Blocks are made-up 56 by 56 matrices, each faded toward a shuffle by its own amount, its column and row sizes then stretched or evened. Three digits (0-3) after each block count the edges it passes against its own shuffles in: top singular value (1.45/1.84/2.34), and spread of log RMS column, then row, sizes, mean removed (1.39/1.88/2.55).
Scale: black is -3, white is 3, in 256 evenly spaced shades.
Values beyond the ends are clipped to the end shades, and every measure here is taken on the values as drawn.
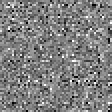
0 2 2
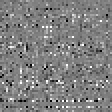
0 2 3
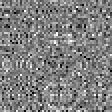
2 0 1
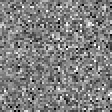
1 1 1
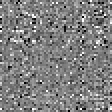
2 2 2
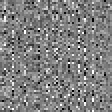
2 3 0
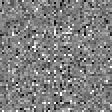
1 2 1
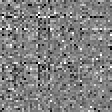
2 2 2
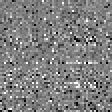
2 1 2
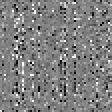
2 3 0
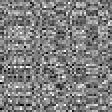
3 0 2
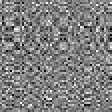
3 1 2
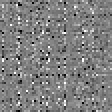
1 3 1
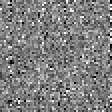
1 2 0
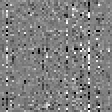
2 3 1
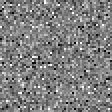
0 0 1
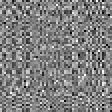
3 2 1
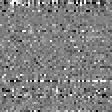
2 0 3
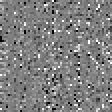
0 3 0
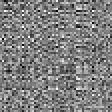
3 2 2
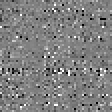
1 2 3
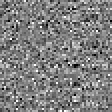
2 1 1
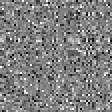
2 0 1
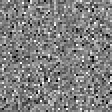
1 1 0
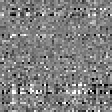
2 1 3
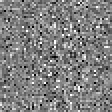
1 2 0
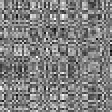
3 2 2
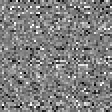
2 1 2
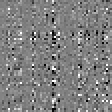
2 3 2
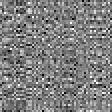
3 1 1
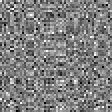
3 1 0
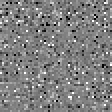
0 2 2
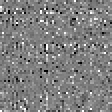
1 1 2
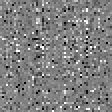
2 2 1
